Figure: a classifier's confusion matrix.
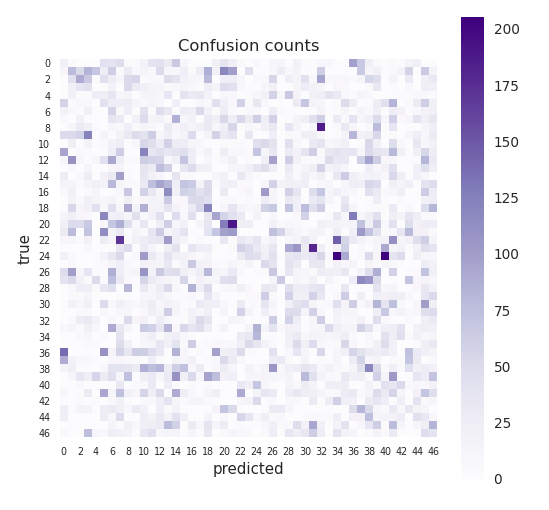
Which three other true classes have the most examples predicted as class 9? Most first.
36, 2, 19
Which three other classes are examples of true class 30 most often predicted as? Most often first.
45, 39, 41
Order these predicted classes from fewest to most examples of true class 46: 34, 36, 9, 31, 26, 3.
9, 36, 26, 34, 31, 3
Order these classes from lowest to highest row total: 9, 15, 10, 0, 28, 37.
37, 0, 10, 28, 9, 15
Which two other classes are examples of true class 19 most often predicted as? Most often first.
36, 5
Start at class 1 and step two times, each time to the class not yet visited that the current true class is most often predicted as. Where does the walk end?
21
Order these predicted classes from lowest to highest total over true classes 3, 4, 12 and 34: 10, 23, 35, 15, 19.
19, 23, 35, 10, 15
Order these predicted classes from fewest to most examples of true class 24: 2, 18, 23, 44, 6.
2, 18, 44, 6, 23
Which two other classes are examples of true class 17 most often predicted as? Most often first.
13, 16
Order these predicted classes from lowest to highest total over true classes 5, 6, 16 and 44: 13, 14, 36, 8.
36, 14, 8, 13
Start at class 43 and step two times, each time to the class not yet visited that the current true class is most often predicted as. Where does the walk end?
0
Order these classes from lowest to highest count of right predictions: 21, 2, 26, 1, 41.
41, 26, 1, 2, 21
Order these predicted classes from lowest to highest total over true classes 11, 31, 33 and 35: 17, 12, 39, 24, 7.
17, 39, 12, 7, 24
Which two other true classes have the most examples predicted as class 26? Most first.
38, 12
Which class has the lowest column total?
27
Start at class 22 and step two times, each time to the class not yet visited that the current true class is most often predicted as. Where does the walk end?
14
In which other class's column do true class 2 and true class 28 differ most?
16
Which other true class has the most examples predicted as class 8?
18
